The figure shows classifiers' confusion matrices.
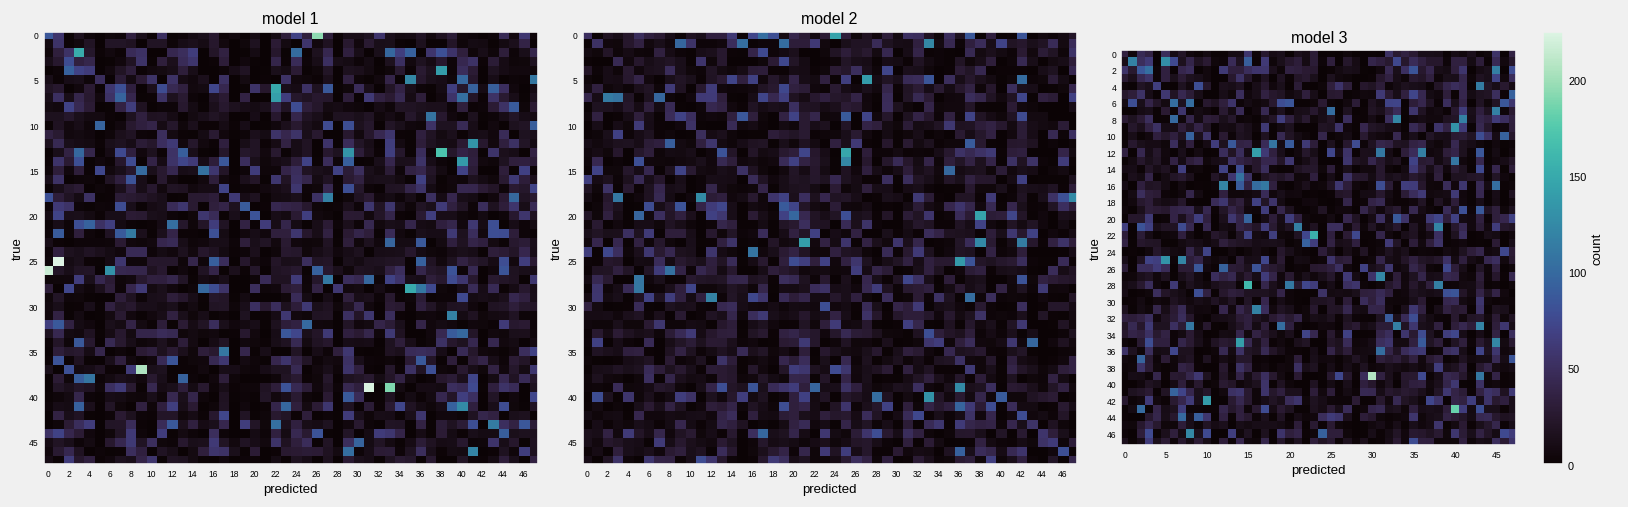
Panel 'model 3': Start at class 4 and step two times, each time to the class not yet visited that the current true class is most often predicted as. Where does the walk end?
40
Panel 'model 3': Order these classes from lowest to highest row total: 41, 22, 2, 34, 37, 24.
24, 37, 22, 34, 41, 2
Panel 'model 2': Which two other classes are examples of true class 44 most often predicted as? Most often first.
17, 28
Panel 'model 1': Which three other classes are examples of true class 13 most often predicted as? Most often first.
38, 29, 3
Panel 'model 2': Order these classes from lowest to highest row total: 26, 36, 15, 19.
36, 15, 26, 19
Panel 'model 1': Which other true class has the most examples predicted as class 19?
43
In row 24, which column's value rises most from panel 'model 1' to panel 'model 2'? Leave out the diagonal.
16
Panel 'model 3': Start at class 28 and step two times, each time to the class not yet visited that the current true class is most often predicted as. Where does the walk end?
14
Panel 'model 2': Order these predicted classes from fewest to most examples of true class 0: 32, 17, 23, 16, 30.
30, 23, 32, 16, 17
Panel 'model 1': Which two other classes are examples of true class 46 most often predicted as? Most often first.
41, 29
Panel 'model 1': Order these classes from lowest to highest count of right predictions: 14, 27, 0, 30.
30, 14, 0, 27
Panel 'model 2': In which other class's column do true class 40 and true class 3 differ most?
33
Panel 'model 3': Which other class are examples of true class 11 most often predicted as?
18
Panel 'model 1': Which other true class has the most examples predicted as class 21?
27
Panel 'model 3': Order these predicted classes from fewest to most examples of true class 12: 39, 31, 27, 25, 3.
3, 39, 27, 25, 31
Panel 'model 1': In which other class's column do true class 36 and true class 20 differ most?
12
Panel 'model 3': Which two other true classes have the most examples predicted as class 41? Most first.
8, 19
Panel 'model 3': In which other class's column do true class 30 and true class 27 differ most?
31
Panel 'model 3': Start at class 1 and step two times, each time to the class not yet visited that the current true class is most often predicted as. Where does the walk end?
47
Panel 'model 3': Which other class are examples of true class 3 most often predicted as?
45
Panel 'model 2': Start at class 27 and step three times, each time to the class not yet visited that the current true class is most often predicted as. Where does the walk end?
32
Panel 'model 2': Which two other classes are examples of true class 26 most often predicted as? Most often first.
8, 7
